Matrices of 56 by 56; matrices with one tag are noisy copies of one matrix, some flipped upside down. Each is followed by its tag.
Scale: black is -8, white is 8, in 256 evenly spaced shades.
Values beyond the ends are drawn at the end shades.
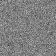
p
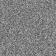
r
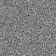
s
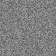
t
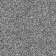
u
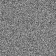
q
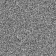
s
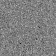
r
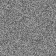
p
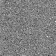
s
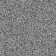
s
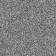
u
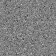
s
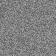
u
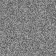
t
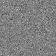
t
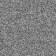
u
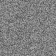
u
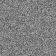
q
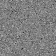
t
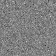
r
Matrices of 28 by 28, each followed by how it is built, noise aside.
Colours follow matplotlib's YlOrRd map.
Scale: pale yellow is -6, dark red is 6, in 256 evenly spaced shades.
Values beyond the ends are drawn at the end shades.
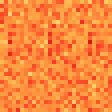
repeating columns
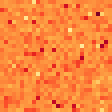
sparse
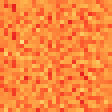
repeating rows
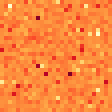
sparse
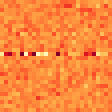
uneven rows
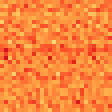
repeating columns
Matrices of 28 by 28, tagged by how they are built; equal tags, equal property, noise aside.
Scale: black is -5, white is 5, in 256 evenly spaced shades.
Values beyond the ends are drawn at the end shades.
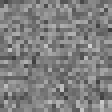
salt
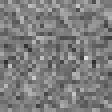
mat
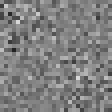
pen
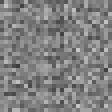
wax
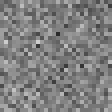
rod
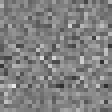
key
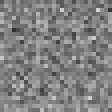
mat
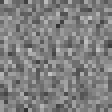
mat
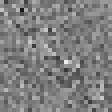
pen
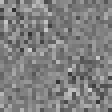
pen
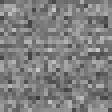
salt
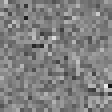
pen
